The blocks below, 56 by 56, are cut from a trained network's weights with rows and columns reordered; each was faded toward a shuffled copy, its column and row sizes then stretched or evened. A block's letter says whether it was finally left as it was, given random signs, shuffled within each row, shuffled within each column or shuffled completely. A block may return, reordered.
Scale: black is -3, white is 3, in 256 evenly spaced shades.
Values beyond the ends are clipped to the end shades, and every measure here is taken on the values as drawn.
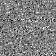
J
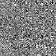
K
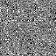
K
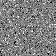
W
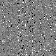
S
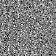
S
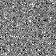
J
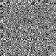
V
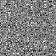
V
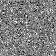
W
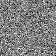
W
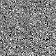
K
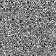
J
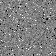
W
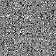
K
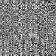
V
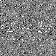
J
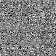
J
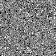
S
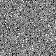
W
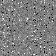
S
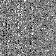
S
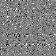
K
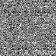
V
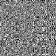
V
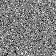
W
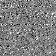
J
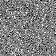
W
